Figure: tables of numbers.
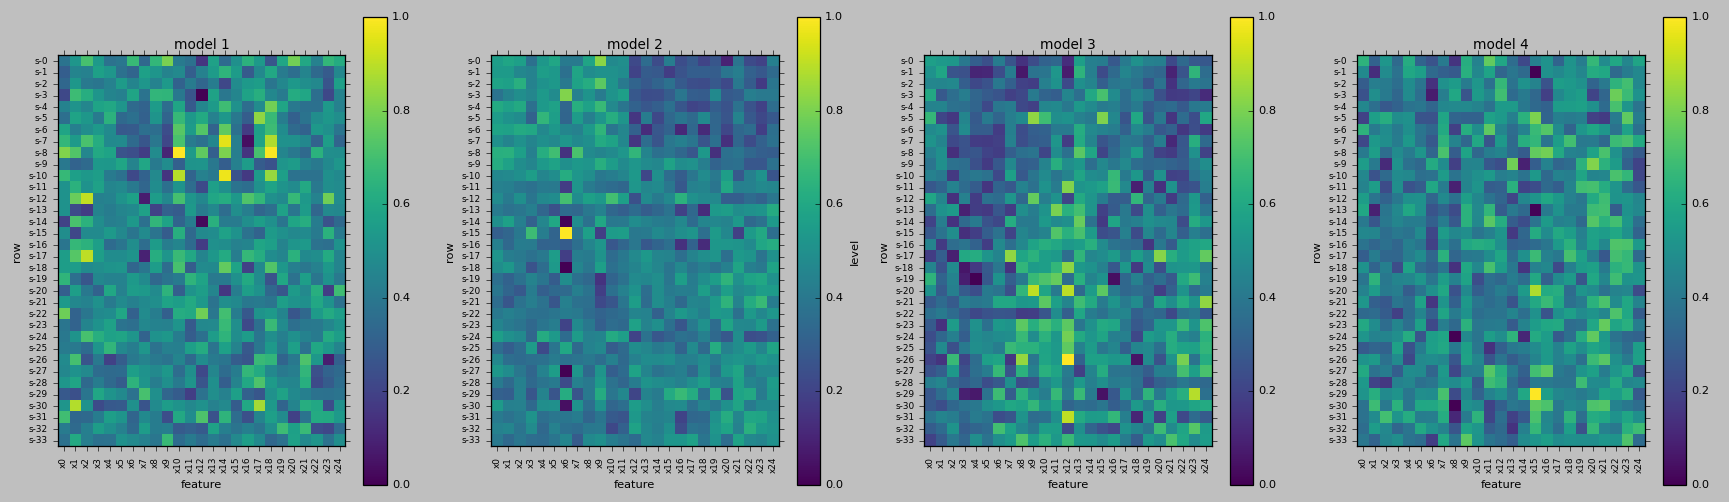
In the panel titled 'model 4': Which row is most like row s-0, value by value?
s-18
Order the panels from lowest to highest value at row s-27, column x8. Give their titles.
model 4, model 2, model 1, model 3
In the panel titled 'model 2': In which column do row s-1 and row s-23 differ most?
x12
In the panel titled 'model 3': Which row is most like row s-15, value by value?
s-13
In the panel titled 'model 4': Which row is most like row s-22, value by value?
s-4
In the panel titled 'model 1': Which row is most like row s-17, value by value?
s-12
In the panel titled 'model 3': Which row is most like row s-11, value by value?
s-31
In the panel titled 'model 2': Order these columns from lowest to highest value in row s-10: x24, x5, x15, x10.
x24, x15, x10, x5
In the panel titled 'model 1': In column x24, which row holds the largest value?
s-20
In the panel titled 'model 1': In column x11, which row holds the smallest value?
s-29
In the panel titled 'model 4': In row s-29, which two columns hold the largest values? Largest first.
x15, x7
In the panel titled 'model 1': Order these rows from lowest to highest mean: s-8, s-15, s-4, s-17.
s-15, s-4, s-8, s-17
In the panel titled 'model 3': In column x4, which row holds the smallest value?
s-19
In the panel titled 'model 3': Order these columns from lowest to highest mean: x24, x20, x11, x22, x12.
x20, x22, x24, x12, x11
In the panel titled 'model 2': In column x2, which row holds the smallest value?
s-20
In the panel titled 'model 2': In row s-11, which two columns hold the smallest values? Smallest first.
x6, x16
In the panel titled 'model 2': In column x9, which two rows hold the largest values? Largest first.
s-0, s-2
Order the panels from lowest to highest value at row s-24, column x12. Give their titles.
model 2, model 1, model 4, model 3
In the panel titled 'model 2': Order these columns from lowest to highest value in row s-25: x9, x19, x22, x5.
x5, x9, x22, x19
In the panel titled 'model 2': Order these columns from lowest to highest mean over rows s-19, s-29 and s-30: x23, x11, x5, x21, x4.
x5, x11, x4, x23, x21
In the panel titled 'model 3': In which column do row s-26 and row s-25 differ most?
x7
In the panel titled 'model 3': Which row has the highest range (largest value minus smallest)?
s-26
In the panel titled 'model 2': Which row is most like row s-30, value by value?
s-27
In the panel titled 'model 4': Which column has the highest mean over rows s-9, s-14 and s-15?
x20
